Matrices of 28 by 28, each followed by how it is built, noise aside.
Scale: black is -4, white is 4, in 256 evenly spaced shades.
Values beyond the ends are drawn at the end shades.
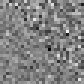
upper triangular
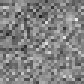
Hankel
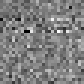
uneven rows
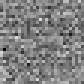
blocks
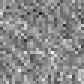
Toeplitz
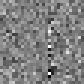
uneven columns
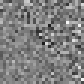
upper triangular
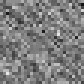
Toeplitz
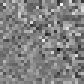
upper triangular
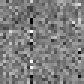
uneven columns
